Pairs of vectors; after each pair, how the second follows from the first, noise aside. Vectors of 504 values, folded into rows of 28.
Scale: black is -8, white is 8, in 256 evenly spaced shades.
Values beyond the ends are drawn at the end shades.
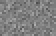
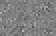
partly zeroed.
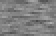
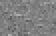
reversed, negated, partly zeroed.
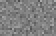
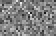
wrapped around, negated, scaled up.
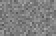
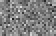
reversed, scaled up.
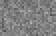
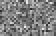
wrapped around, scaled up.
